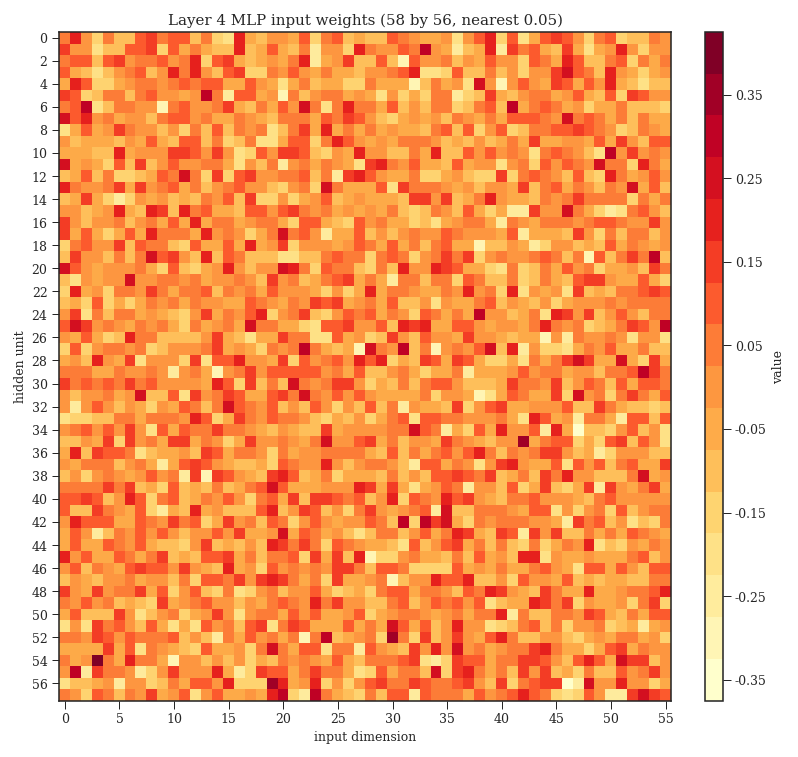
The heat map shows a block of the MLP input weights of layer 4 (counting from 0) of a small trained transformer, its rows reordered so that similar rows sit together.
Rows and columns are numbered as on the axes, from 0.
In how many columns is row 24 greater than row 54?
22
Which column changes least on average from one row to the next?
23
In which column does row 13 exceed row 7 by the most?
52
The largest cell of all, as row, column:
54, 3
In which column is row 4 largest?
38
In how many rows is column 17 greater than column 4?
20
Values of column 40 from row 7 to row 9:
-0.05 0.1 -0.05
